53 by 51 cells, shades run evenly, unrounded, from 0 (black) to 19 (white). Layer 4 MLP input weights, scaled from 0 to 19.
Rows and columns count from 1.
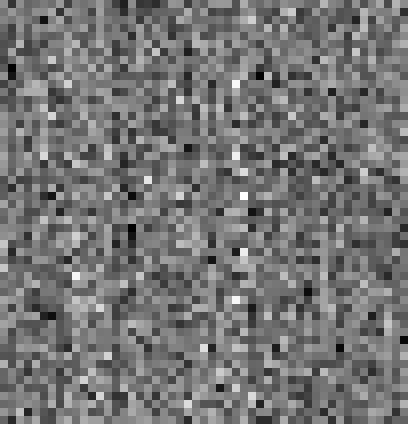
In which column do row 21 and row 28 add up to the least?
35
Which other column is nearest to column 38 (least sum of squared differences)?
50
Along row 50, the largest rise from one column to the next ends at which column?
13
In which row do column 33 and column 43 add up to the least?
10
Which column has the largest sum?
31
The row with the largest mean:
11
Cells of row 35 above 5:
46
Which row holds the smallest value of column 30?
32
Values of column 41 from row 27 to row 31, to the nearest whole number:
4 13 9 12 11
